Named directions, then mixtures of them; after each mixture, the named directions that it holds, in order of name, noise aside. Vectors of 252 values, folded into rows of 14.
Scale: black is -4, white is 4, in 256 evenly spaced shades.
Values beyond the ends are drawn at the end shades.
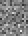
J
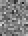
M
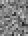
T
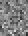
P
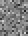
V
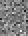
J, V.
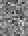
M, P, T.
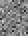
V.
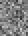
J, M, P.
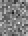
M, V.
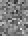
M, P.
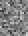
P.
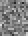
M, P.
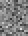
M, P, T.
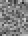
J, M.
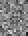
P.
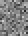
V.
